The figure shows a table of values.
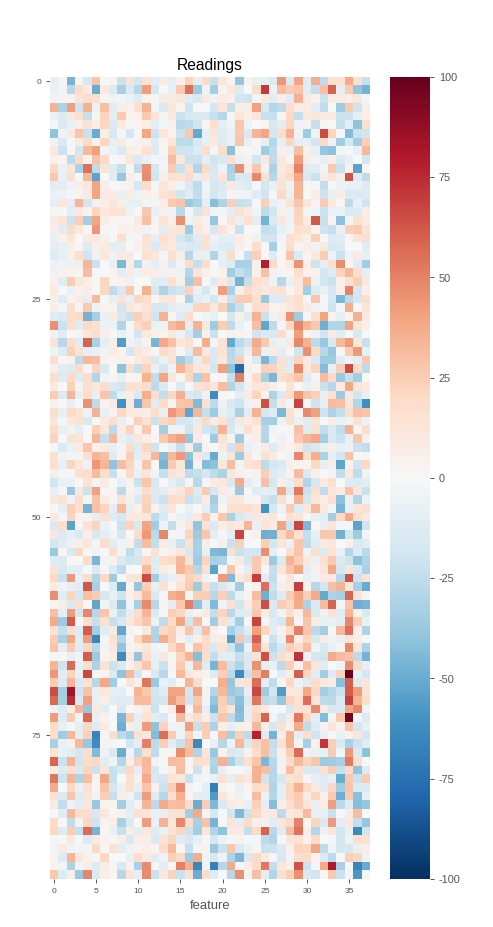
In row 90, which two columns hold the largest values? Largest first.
33, 29
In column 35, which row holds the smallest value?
6
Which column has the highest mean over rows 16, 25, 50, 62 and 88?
31
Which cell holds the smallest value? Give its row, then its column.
33, 22
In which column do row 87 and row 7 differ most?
36
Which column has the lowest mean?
19
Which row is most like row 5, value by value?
7
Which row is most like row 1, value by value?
60
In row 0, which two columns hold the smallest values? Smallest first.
2, 22
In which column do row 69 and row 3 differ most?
16
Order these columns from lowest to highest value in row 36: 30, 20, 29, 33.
20, 33, 30, 29
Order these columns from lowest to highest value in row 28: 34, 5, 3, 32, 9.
32, 34, 3, 9, 5
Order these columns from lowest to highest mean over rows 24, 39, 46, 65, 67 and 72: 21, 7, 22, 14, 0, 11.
21, 22, 7, 14, 0, 11
